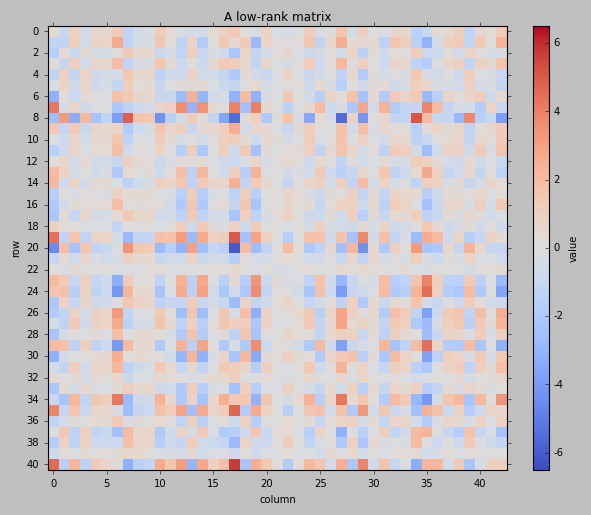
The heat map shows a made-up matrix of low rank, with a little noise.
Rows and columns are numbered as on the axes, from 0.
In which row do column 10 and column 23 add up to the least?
8
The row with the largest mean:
40
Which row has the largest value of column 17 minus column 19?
34
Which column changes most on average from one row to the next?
17
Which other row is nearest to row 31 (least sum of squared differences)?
3
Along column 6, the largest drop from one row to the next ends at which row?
29
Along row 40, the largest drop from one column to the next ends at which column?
18
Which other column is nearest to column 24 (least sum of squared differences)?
16
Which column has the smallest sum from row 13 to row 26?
27
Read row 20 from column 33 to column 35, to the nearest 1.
0 3 -2
